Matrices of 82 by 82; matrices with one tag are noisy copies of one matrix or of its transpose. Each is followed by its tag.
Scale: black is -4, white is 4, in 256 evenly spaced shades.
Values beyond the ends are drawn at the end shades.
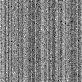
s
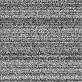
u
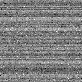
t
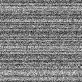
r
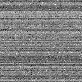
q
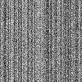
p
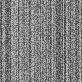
q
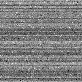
s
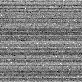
s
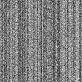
u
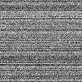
q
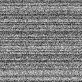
r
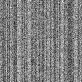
t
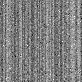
r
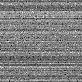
q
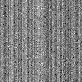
p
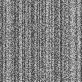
r
